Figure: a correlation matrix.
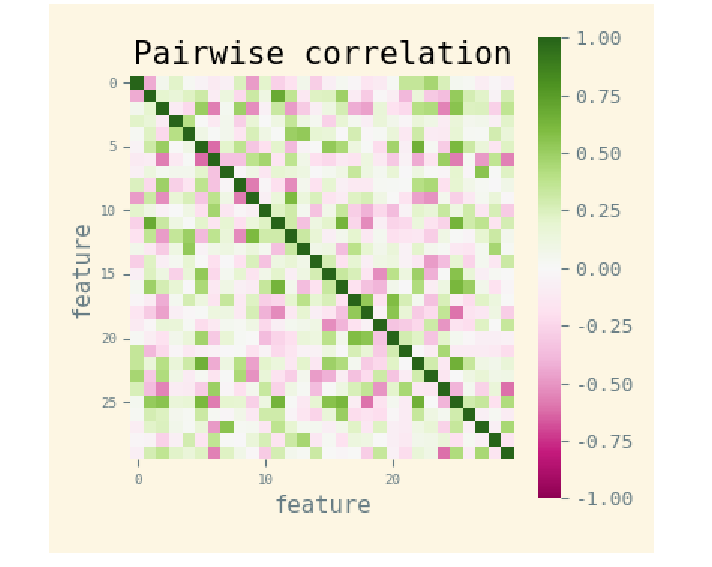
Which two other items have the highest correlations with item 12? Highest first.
9, 4
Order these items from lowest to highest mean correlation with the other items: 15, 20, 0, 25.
0, 20, 15, 25
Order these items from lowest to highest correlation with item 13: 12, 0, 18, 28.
0, 18, 12, 28
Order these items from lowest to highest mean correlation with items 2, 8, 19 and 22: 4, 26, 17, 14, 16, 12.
12, 17, 14, 4, 16, 26
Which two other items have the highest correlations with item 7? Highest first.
27, 17
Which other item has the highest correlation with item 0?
23
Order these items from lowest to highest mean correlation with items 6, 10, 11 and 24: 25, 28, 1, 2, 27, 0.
2, 27, 25, 0, 1, 28
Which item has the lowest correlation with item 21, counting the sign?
1
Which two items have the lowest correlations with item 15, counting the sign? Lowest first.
19, 23
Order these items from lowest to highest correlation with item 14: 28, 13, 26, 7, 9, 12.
26, 28, 7, 13, 12, 9
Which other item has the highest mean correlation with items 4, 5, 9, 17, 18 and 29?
20
